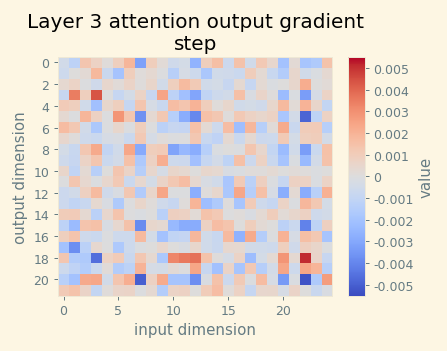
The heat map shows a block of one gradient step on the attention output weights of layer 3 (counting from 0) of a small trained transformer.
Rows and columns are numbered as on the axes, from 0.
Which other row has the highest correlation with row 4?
18
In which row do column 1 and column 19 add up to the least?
17
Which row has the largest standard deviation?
20
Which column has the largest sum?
6
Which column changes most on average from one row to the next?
22
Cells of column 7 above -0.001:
14
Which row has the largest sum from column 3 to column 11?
11
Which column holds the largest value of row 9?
9
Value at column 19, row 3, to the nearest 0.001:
0
